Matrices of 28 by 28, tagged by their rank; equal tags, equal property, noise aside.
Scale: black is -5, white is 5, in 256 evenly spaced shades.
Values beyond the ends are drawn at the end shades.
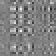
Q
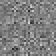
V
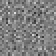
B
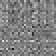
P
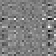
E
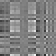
E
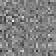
P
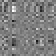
Q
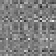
Q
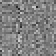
P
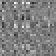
Q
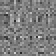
V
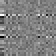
E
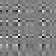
E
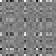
E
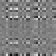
E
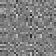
P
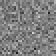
B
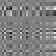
E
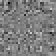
P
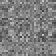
P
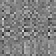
Q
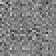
B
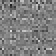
V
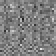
P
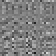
V
